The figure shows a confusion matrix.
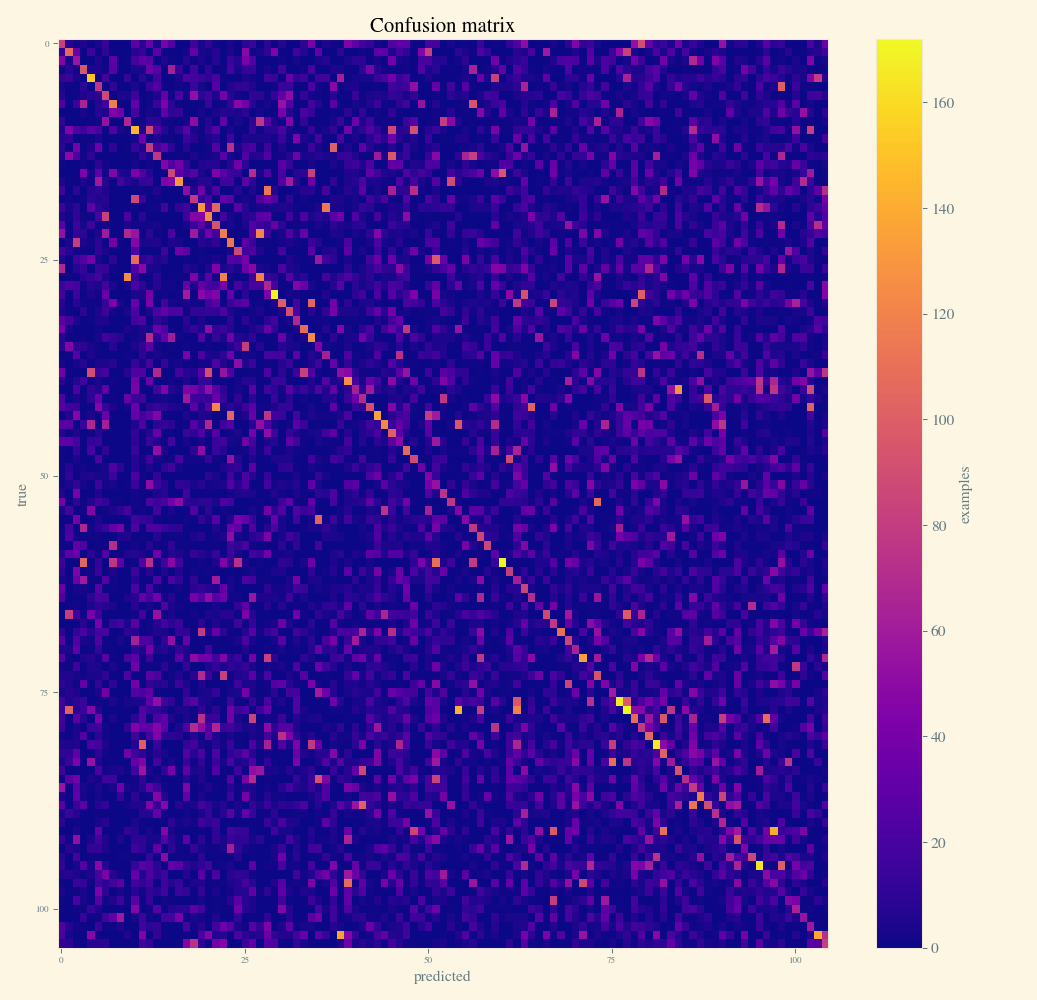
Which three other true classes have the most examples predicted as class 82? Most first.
91, 78, 17
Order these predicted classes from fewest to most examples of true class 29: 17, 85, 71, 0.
71, 0, 85, 17
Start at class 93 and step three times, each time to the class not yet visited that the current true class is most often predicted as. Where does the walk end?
86
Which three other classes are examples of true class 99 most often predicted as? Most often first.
67, 74, 100
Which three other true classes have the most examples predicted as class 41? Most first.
88, 84, 68
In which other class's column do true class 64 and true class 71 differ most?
28
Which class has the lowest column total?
8
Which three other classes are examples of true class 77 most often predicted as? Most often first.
54, 62, 1
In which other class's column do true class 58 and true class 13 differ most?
45
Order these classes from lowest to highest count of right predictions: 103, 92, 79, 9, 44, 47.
9, 79, 92, 47, 44, 103
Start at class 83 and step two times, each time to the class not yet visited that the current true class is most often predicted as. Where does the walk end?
35
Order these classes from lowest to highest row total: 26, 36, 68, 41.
36, 41, 26, 68
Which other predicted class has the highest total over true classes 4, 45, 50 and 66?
77
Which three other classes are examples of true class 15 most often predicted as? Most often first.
60, 34, 26
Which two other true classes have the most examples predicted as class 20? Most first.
38, 44
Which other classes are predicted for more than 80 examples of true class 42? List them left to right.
21, 64, 102
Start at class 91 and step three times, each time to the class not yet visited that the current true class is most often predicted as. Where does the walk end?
95
